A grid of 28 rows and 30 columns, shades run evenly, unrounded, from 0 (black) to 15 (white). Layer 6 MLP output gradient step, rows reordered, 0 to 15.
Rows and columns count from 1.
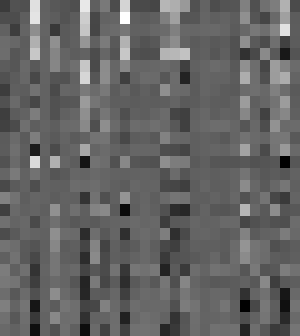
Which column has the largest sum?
25
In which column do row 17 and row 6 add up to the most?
13
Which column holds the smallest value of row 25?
29
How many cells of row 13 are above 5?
24
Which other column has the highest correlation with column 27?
19
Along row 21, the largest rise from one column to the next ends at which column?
10
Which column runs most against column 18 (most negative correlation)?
15
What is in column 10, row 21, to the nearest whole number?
8
